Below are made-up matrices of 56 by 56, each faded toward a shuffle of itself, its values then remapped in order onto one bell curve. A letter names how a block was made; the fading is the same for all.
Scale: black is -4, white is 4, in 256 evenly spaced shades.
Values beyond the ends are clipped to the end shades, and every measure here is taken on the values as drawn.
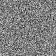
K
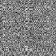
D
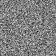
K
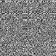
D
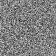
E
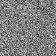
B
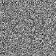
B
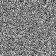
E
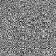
D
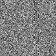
B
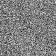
E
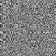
D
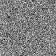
E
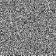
B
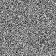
E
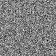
E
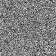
K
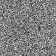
K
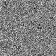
E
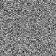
D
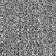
D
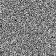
E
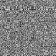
D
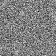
E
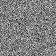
E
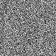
K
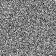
K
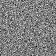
K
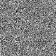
B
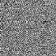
D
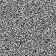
K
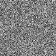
B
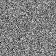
E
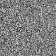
B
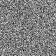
K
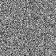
E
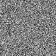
E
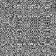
D
